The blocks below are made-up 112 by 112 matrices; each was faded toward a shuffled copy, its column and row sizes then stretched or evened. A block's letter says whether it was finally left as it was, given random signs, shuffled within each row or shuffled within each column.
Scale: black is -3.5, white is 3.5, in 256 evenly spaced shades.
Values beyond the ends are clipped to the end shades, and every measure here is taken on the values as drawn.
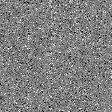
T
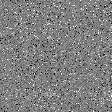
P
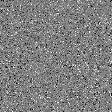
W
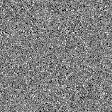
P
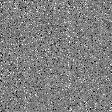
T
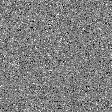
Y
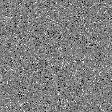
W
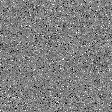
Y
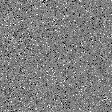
T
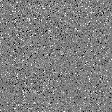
P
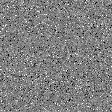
Y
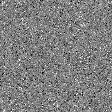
T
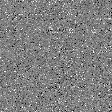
W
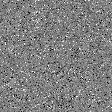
Y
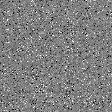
W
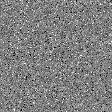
T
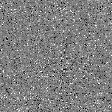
P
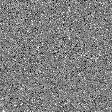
W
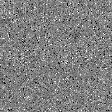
P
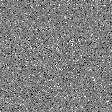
Y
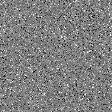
W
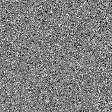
T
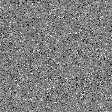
W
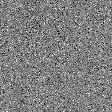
T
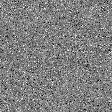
Y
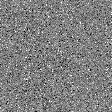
T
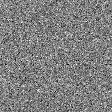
Y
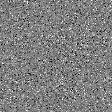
W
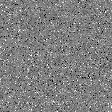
Y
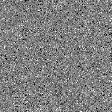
P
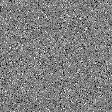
W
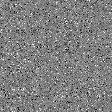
P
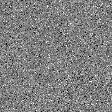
W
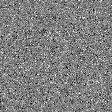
Y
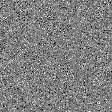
T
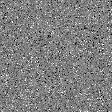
T
